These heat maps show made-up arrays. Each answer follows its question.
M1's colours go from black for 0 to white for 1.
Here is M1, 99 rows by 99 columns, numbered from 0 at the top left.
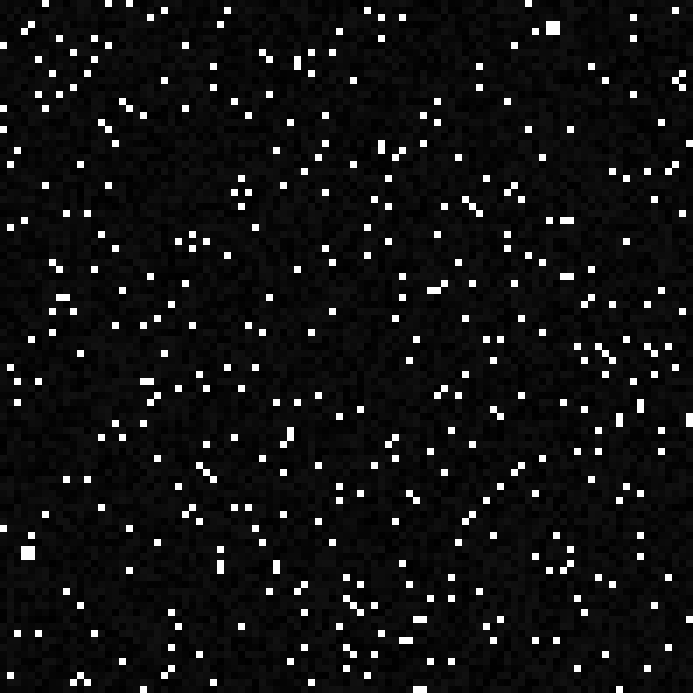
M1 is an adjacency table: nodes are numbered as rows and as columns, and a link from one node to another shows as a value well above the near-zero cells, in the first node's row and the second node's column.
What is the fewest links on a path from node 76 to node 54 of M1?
4
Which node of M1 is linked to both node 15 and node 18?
node 0
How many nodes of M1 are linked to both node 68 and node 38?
1
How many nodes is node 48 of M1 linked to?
5
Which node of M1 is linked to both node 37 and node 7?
node 47
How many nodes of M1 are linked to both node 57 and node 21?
2
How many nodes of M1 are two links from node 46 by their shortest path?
5
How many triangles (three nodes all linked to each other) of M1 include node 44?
3
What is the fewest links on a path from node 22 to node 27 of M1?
4
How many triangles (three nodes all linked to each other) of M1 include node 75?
1
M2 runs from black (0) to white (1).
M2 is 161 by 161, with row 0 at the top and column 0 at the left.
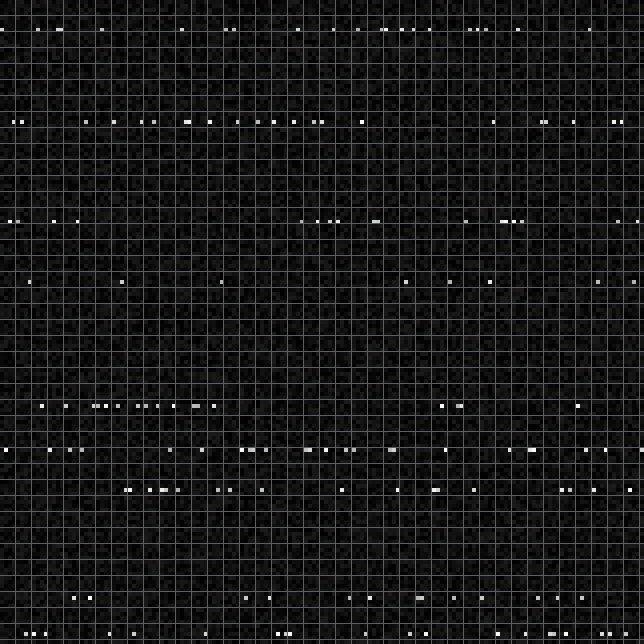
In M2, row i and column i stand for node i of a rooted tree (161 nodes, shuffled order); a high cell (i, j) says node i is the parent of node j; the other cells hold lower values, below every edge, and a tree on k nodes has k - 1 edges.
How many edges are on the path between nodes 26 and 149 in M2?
3
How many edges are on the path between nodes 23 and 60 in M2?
4
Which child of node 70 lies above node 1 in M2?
112
